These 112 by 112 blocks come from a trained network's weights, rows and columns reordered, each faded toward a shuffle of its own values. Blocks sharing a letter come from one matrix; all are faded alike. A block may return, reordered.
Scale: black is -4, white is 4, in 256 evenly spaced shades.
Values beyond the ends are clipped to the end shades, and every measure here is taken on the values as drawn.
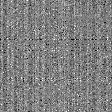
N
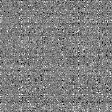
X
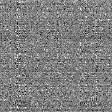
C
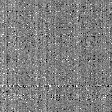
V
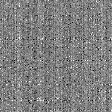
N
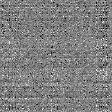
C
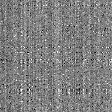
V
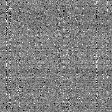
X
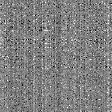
V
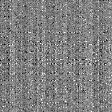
V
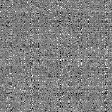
X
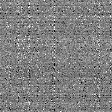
C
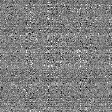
C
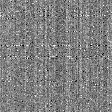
N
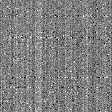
N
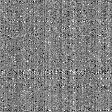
V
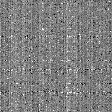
V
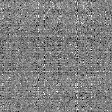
C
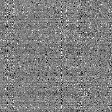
X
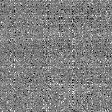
X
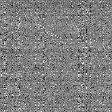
X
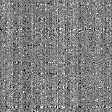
V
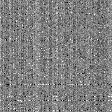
N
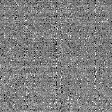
X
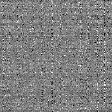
X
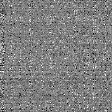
X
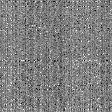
V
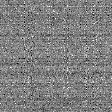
C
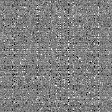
C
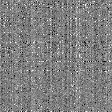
V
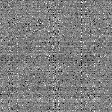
C
